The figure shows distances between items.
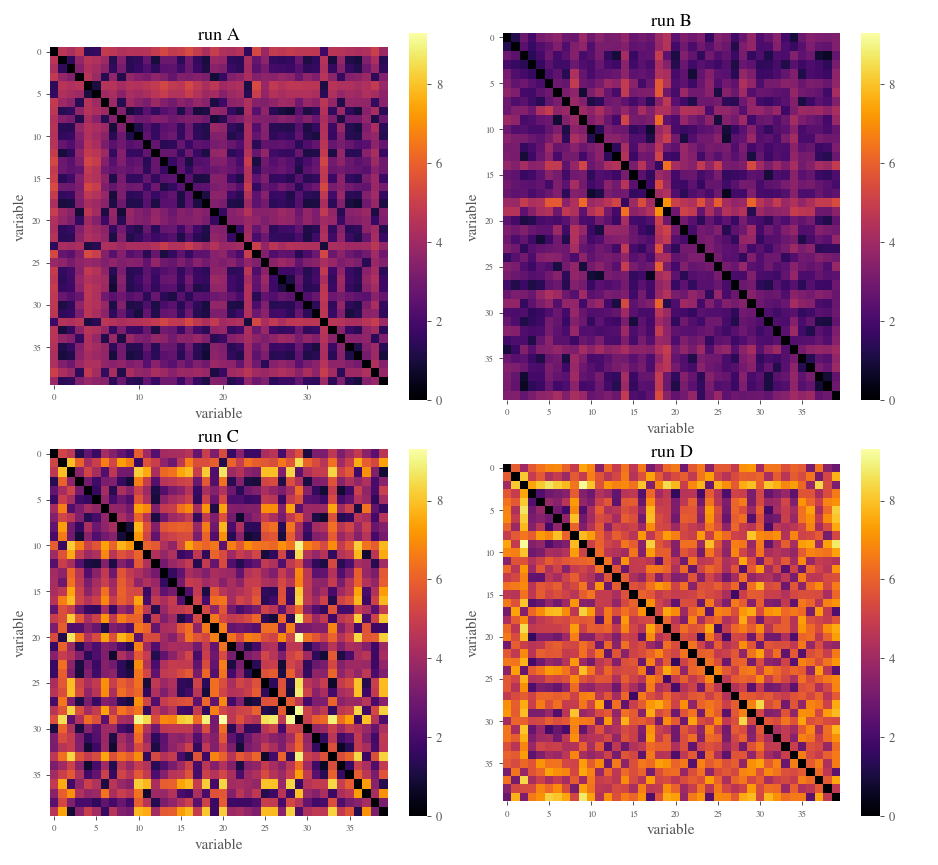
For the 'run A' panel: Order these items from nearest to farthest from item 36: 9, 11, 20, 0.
9, 11, 20, 0
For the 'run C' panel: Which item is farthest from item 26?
29
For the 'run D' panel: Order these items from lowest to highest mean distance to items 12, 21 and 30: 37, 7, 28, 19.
7, 37, 28, 19
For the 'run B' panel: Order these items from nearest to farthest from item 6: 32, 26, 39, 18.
32, 26, 39, 18
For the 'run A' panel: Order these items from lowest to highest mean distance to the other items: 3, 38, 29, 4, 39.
39, 29, 3, 38, 4
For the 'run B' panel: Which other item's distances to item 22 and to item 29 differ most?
19
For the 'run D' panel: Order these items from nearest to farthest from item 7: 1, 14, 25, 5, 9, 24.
5, 9, 1, 14, 25, 24
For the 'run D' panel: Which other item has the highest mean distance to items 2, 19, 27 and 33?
9
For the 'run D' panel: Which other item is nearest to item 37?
1
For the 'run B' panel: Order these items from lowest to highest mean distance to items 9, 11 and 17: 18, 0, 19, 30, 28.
30, 28, 0, 19, 18
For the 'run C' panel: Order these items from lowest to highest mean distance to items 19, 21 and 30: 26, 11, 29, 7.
7, 29, 11, 26
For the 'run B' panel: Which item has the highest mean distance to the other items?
18
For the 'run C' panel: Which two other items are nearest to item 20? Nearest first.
1, 10
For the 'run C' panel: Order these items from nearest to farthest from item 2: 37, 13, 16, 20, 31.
31, 13, 37, 16, 20
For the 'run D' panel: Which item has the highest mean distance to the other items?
2
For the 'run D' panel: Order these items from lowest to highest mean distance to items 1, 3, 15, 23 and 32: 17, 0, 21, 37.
37, 21, 0, 17
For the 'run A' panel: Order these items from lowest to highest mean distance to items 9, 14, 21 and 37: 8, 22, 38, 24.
22, 24, 8, 38
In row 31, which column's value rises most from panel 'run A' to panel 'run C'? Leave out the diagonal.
10
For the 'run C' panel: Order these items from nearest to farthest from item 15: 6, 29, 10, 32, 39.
32, 10, 6, 39, 29
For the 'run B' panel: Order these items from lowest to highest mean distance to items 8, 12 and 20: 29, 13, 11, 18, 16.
13, 29, 16, 11, 18
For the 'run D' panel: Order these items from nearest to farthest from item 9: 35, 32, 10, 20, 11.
20, 32, 10, 11, 35
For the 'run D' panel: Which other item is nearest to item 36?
39
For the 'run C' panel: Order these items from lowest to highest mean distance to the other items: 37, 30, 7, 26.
7, 30, 37, 26
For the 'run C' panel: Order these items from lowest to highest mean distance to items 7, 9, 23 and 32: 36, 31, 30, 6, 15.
31, 30, 6, 36, 15
